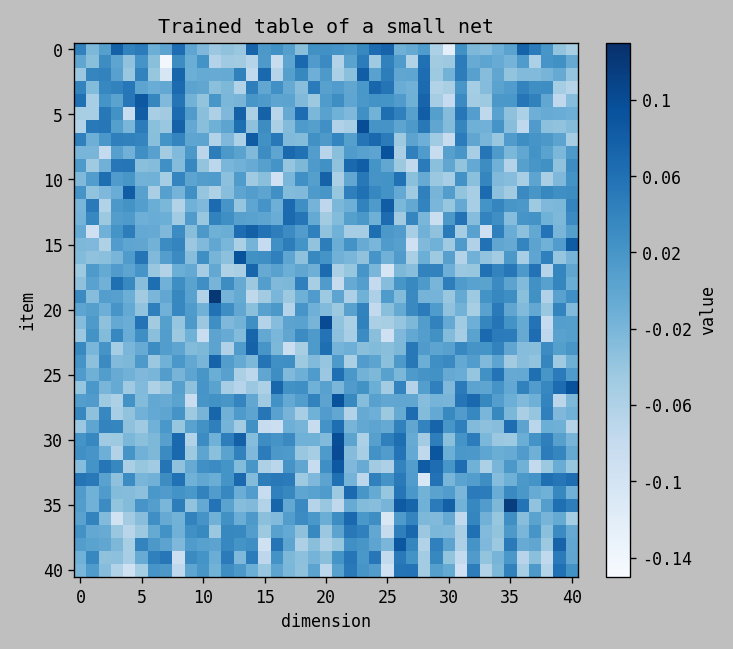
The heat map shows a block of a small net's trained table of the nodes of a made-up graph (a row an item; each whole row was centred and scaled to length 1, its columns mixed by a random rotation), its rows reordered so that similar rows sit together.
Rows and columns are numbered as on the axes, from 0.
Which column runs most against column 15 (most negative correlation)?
35
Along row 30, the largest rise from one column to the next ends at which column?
21
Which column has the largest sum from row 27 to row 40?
26
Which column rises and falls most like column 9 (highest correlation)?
23
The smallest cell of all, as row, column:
1, 7
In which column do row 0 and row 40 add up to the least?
30
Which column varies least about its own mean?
9
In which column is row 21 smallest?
38
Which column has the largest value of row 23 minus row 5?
14
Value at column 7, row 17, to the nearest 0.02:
-0.06
